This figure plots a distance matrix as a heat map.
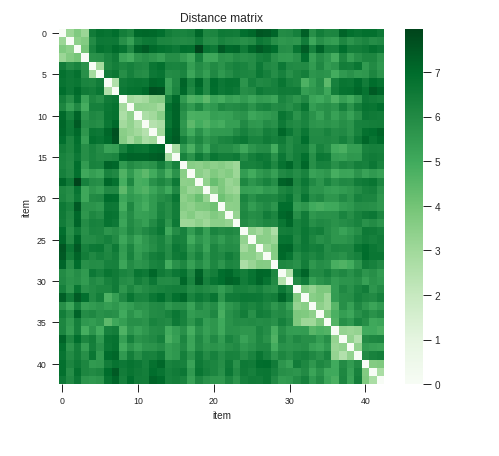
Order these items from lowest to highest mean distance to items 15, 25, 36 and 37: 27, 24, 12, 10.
24, 27, 10, 12
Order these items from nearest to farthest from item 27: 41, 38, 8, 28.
28, 8, 38, 41
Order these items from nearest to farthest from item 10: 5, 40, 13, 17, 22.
13, 17, 22, 5, 40
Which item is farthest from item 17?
2
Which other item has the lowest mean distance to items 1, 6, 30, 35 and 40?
33
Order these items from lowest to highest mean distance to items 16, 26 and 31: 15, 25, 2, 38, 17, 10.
17, 25, 10, 38, 15, 2
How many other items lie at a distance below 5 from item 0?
3
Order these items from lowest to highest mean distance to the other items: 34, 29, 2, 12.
34, 12, 29, 2
